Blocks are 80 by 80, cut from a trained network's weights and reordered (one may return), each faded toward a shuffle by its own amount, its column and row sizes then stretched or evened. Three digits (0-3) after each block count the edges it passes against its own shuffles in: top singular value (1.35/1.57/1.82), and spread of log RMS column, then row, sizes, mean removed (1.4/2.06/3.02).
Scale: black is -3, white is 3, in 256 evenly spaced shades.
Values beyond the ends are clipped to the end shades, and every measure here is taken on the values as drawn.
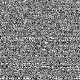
2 0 2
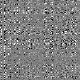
1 3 3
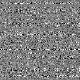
1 1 3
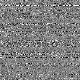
2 0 3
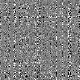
0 3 2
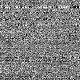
3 0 2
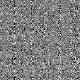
2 3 0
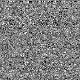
1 1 2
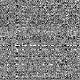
3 2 2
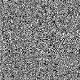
2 1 1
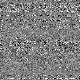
1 1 3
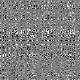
1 3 3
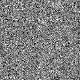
0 1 1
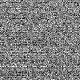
3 0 1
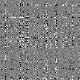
2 3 3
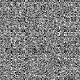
3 2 0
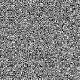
3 1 0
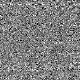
1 1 2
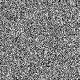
1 0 0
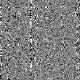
1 3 1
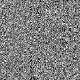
1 2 0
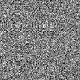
3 1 0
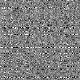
3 1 3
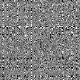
3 3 2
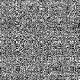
3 2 0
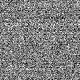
2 0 0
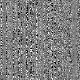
1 3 0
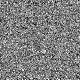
0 0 1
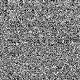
2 0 1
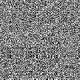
3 1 0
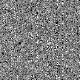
0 2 0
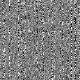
0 3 0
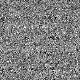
0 1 1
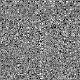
1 2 2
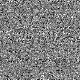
0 0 2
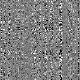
0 3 2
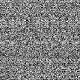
3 0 1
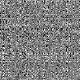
3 3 1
